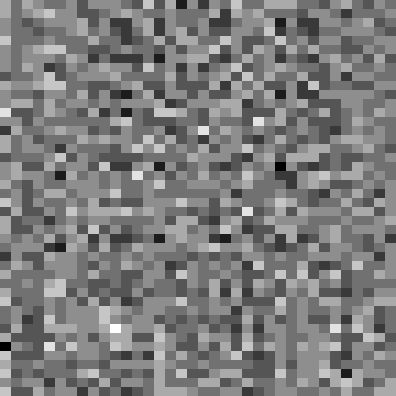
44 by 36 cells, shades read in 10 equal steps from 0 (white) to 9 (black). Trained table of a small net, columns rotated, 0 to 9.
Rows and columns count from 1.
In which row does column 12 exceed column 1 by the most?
13
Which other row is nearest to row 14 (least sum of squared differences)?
30
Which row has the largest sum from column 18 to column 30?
19
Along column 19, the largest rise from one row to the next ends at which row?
16
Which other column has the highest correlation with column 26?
9
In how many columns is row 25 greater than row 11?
13
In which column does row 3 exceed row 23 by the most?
26
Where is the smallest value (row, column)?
37, 11
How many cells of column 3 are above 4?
29
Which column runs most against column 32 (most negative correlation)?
5
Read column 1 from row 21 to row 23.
3 5 2
